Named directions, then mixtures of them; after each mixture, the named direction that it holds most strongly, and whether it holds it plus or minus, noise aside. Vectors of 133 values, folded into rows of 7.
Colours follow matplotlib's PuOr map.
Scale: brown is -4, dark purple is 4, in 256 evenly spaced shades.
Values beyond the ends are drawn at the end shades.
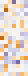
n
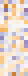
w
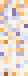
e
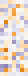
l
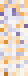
e, plus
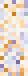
n, plus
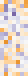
e, plus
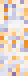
w, minus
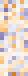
w, plus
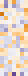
w, minus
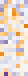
e, minus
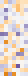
e, plus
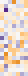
n, minus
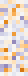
l, plus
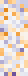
e, minus
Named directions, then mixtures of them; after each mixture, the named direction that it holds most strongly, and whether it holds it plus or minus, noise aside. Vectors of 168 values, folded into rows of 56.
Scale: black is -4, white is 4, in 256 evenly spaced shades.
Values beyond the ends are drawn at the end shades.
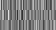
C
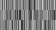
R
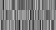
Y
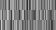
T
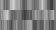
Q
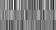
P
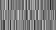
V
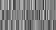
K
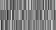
T, minus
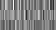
P, plus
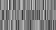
K, plus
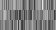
R, plus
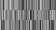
Y, plus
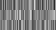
R, minus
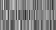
Y, minus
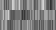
Q, plus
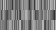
R, plus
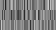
V, minus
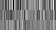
P, minus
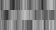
Q, minus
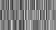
K, minus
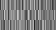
V, plus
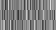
V, minus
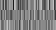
P, minus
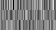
P, minus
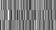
C, plus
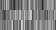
R, minus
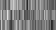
T, plus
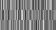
C, minus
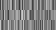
C, minus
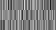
V, plus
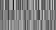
P, minus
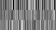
P, minus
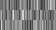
T, plus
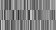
V, minus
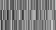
T, minus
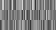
K, plus
